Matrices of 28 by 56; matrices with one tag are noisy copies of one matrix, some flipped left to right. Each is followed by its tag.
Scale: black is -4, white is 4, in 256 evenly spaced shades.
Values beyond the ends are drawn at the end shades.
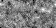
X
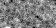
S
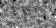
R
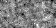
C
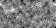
X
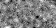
S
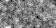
S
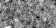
S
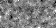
R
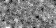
S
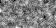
R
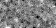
S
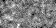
C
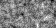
C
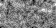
X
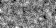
R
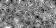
S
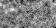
X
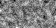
R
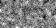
R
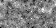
X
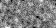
S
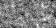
C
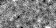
S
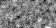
S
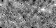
X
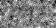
R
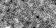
S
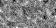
R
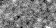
S
